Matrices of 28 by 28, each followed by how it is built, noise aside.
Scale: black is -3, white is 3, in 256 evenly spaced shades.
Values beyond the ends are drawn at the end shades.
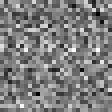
repeating columns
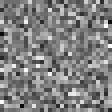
noise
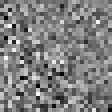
lower triangular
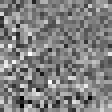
lower triangular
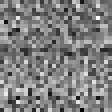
repeating columns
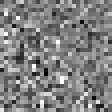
lower triangular
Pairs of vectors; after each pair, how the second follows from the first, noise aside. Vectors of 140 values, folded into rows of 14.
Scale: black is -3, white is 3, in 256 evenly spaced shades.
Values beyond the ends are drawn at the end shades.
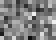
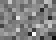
wrapped around, negated, partly zeroed.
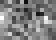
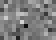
wrapped around, negated, partly zeroed.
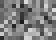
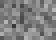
shrunk.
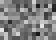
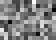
copied.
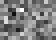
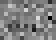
wrapped around, negated, partly zeroed.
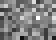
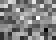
copied.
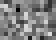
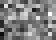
wrapped around, negated.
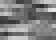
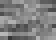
negated, shrunk.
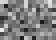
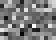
shuffled.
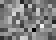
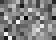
wrapped around, negated.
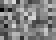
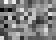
copied.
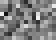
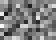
copied.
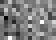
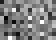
copied.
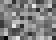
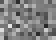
wrapped around, negated, partly zeroed.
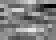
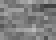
shrunk.
